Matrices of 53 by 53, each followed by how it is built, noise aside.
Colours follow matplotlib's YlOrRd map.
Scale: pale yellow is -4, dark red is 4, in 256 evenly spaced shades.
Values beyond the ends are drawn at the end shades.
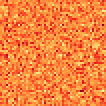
low rank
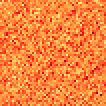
Hankel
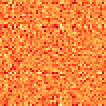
low rank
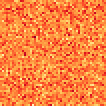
repeating columns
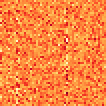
uneven columns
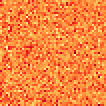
uneven columns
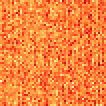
blocks
